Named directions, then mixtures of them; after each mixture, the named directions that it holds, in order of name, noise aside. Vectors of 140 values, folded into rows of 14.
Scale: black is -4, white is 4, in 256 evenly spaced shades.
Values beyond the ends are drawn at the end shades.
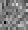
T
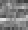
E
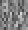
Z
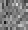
T.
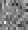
T.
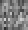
E, Z.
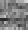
E, T.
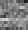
E, T.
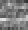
E.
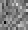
T.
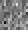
T, Z.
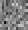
T.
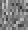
T, Z.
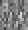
Z.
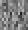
Z.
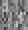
Z.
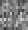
E, Z.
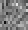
T.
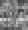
E, Z.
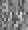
Z.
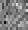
T.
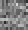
E, T.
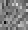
T.
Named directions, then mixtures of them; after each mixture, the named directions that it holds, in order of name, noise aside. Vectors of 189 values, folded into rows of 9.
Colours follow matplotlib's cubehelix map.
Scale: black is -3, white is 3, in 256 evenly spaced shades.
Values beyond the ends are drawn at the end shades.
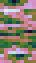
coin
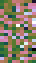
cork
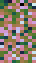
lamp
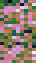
coin, lamp.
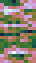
coin.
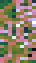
cork, lamp.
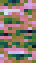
coin.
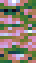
coin.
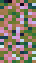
lamp.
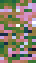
coin, cork.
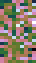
cork, lamp.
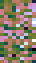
cork.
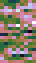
coin, cork.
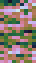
coin, lamp.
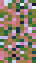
lamp.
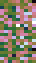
cork.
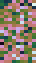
lamp.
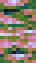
coin.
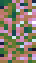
cork, lamp.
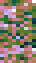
coin, cork.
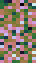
lamp.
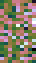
cork.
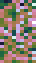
cork, lamp.
